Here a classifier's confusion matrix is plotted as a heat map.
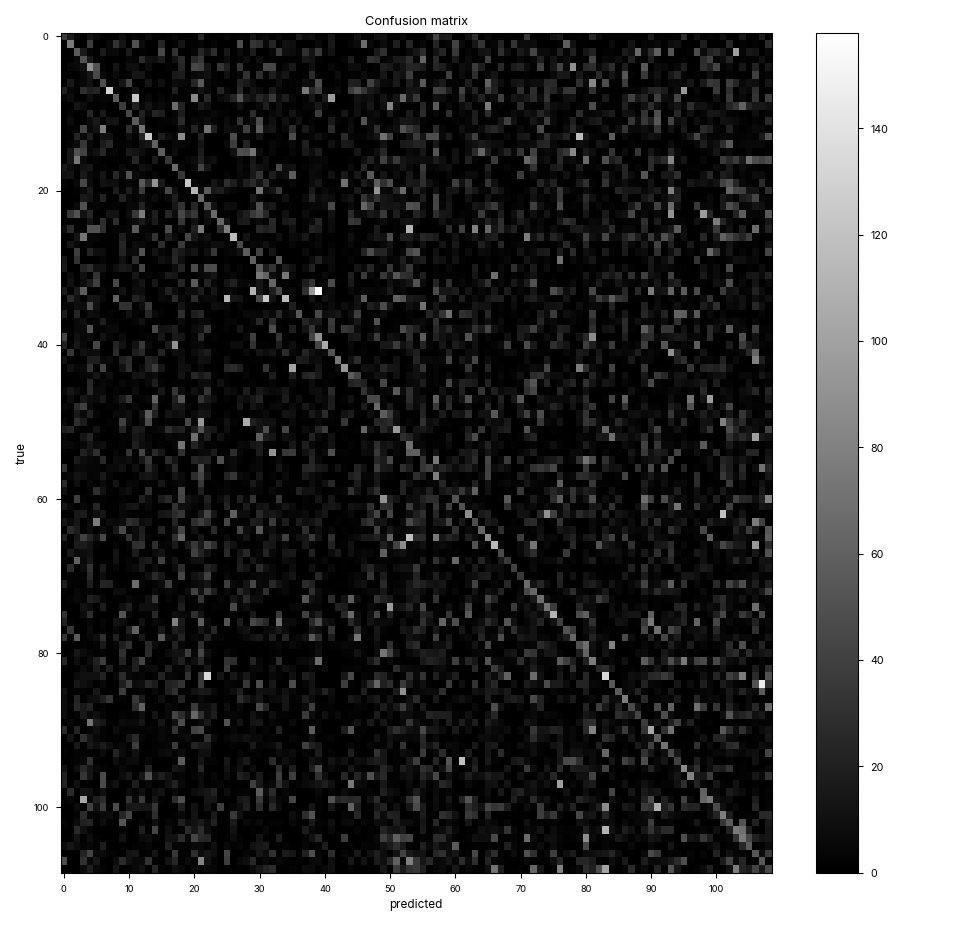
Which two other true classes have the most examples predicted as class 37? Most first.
7, 73
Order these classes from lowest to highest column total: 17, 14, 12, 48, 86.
14, 86, 12, 17, 48
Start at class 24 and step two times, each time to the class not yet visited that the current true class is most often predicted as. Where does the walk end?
91
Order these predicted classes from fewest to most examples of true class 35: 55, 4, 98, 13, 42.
42, 98, 13, 4, 55
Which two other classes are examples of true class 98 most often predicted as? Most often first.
30, 84
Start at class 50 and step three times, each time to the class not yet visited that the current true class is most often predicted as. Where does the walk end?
3
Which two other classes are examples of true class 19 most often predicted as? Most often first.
14, 43
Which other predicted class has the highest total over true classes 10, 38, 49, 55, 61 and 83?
22
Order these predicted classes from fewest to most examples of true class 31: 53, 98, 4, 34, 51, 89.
4, 98, 53, 89, 51, 34
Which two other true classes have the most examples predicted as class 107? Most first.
84, 56
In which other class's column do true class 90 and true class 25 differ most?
53
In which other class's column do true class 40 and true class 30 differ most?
17
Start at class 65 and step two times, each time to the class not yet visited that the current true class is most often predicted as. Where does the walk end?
18
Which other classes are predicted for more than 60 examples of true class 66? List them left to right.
52, 72, 106
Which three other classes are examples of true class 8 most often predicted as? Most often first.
11, 41, 20
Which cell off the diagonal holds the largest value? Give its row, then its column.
33, 39
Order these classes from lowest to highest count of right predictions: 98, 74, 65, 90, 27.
27, 98, 74, 65, 90
